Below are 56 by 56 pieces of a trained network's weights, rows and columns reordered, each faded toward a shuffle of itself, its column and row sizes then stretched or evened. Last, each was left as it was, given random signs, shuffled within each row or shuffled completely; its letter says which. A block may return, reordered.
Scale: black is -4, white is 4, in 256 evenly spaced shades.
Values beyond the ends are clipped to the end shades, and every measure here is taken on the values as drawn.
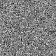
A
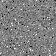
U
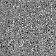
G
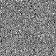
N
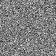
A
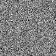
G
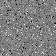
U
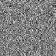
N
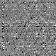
N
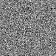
G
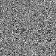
N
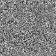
G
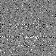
G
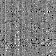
N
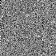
G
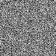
G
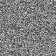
U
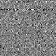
N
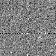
N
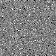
G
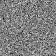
A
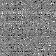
N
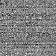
N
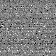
A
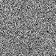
G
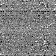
N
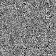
G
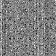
N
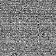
N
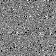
A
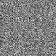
N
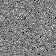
U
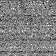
A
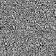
N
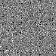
G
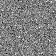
U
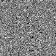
G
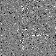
G
